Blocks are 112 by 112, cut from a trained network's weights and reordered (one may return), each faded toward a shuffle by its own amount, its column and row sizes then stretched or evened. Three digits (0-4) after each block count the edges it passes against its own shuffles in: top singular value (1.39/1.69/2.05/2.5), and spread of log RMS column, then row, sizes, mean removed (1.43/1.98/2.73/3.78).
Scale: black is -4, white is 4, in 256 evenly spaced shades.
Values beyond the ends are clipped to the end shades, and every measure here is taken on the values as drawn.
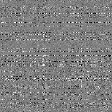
2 2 4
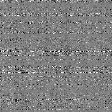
1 1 4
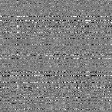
3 0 4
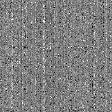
2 3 1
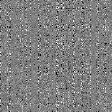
1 4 2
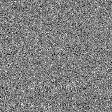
1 0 1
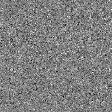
1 1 1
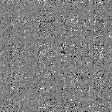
0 3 3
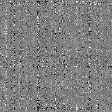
1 3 3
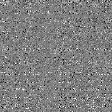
1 2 3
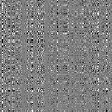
4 4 3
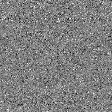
0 0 2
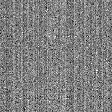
3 0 1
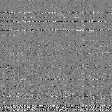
2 0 4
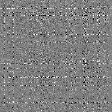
2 3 3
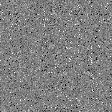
0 1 1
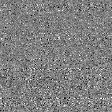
1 1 3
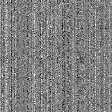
4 3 1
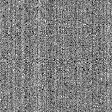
3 0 1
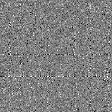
3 2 1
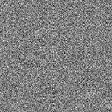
3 1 0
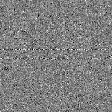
3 0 1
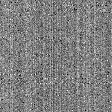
3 0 1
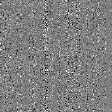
1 4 1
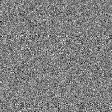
2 0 2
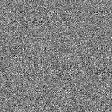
2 0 2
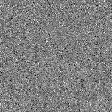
1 0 0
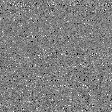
0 0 2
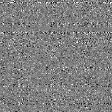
2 2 3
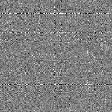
4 2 2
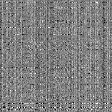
4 1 3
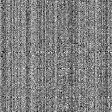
4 0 2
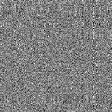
3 2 0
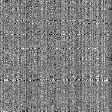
4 1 3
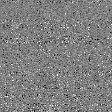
0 1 2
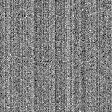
4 1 0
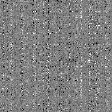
1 3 2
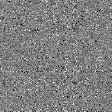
0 2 2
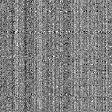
4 2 2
